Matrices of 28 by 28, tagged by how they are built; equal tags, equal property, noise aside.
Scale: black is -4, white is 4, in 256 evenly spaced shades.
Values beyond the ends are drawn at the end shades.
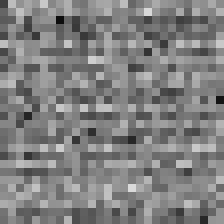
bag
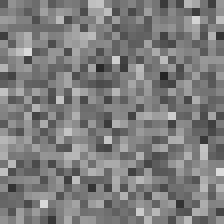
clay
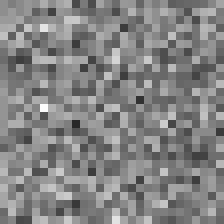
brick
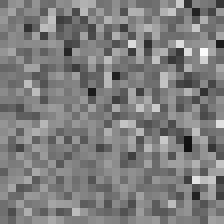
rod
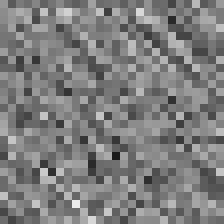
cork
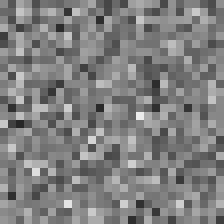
clay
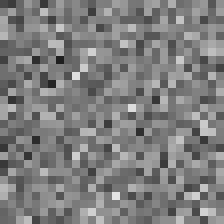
brick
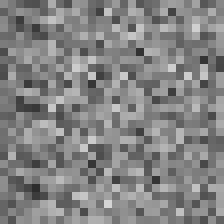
brick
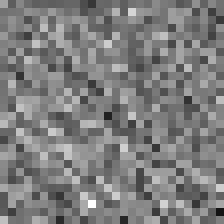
cork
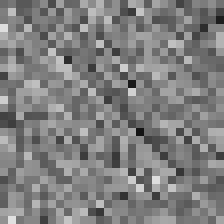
cork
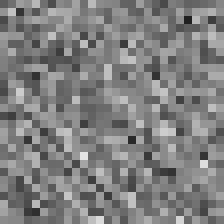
cork
